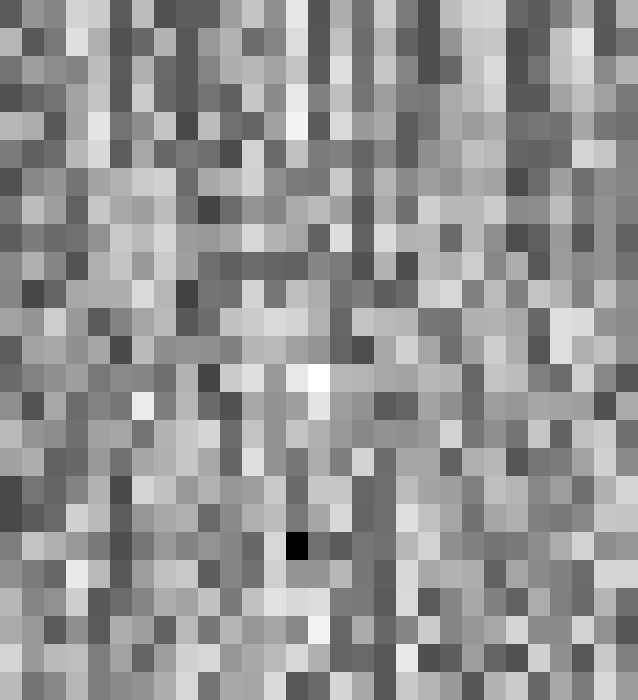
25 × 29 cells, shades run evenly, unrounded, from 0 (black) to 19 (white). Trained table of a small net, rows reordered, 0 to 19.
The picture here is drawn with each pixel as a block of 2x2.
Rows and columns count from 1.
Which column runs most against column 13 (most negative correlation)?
5
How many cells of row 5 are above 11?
15
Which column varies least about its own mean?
3
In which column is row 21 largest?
4
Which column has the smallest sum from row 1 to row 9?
24
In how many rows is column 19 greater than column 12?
8
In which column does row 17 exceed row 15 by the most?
28
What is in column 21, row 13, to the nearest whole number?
8
